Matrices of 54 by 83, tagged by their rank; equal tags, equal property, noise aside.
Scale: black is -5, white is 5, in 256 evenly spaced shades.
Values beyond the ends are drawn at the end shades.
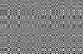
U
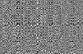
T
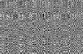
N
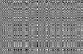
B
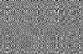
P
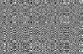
B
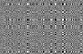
U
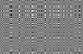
U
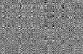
N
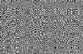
T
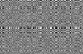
U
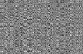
N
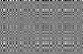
U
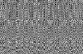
T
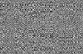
T
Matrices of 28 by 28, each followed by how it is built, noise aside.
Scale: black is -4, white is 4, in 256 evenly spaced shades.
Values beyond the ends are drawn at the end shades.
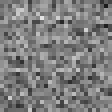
blocks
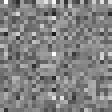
low rank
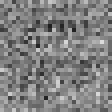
blocks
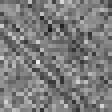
Toeplitz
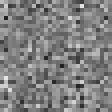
low rank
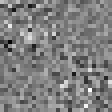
block diagonal
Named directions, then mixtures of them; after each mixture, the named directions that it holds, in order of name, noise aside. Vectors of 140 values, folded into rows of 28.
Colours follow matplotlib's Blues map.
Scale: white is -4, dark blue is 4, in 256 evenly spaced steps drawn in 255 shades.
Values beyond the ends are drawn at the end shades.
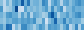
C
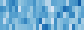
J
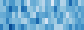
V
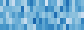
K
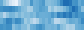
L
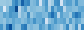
C, V.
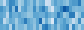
J.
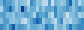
C, K, V.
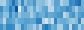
C, J, V.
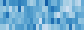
J, K, L.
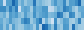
J.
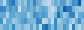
J.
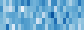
C, V.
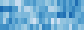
J, L.
